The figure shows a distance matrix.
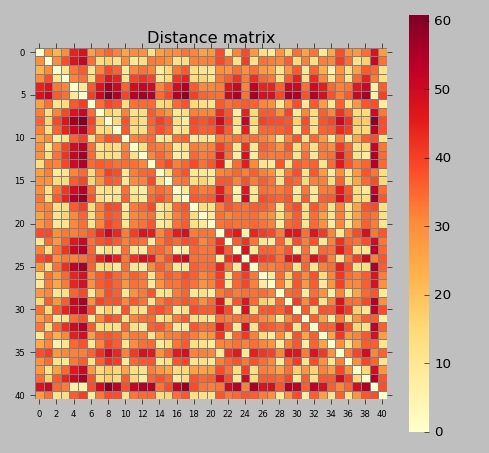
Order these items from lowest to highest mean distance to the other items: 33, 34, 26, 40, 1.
34, 40, 1, 33, 26
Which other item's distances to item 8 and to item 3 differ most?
17
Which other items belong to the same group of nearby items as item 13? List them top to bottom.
0, 22, 26, 27, 29, 33
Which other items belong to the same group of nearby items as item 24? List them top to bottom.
21, 35
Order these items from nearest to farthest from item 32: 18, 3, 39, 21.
18, 3, 21, 39
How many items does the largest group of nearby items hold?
14
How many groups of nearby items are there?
5
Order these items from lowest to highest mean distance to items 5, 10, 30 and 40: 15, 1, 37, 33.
15, 37, 1, 33
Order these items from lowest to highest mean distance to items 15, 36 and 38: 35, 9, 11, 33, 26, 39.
11, 9, 33, 26, 35, 39
